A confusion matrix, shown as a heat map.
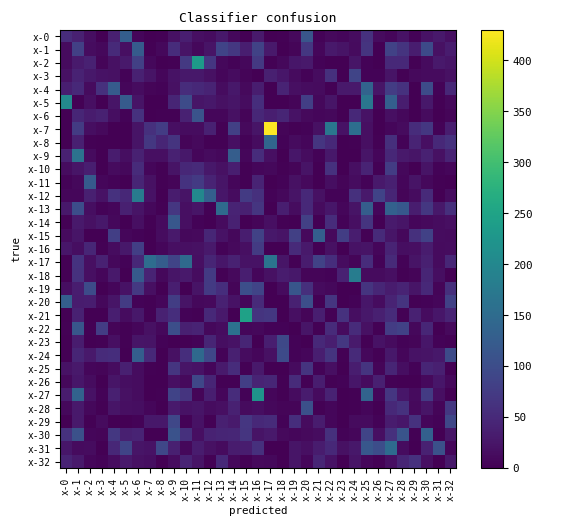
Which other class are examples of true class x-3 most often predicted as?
x-24
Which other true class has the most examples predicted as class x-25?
x-5
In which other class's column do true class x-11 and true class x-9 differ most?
x-1
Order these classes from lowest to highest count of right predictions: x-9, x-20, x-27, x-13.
x-9, x-27, x-20, x-13
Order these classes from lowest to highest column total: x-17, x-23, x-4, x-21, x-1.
x-23, x-21, x-4, x-17, x-1
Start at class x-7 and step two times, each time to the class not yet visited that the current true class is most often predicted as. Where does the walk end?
x-10
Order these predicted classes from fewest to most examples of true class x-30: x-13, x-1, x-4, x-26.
x-26, x-13, x-4, x-1
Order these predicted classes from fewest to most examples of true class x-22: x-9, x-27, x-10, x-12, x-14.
x-12, x-10, x-27, x-9, x-14
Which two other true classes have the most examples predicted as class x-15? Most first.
x-21, x-19
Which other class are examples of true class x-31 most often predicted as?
x-27
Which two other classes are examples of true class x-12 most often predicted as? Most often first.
x-11, x-6
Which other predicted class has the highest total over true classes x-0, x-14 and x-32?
x-20
